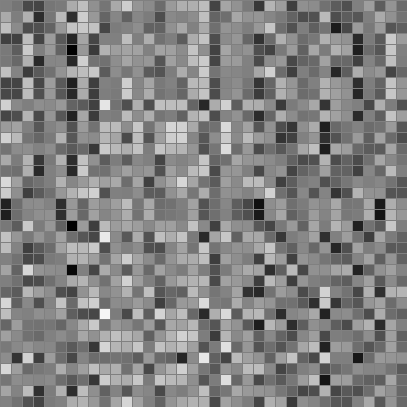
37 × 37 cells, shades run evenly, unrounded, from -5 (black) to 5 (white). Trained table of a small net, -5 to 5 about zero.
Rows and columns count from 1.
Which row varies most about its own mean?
29
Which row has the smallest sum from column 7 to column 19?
33
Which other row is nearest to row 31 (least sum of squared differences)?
12
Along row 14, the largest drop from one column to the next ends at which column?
30
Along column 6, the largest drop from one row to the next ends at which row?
19
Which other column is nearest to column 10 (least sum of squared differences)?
15
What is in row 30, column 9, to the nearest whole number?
3
